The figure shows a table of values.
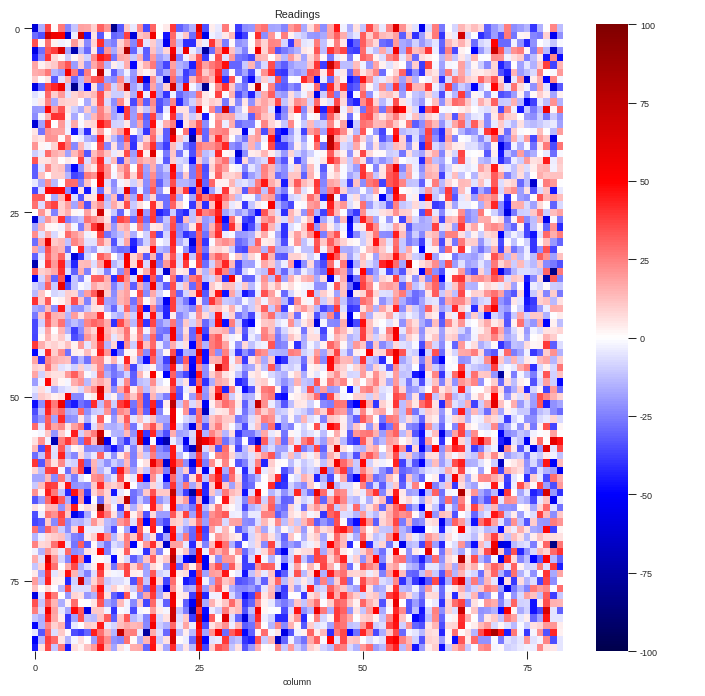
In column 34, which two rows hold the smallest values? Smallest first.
56, 25
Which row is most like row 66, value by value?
31
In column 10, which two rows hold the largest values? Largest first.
65, 56
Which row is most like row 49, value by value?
36
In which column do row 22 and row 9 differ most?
43
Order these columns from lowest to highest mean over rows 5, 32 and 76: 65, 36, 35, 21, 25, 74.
74, 35, 65, 36, 21, 25
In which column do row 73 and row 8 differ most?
6
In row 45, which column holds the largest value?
21
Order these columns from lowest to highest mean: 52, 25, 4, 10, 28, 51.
52, 51, 4, 28, 10, 25
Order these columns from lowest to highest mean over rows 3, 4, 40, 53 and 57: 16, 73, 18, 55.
73, 16, 18, 55
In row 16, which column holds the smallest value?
71
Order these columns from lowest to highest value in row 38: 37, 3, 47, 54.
3, 47, 54, 37
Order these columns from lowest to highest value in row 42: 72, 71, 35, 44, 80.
44, 72, 80, 71, 35
